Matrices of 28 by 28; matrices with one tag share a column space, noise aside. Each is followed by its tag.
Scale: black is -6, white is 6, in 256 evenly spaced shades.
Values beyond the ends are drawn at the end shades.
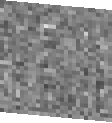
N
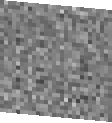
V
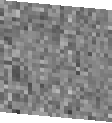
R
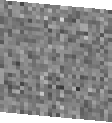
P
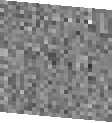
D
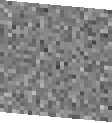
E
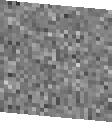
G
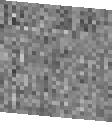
D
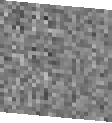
D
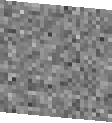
G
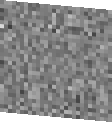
N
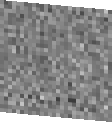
V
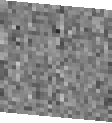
N
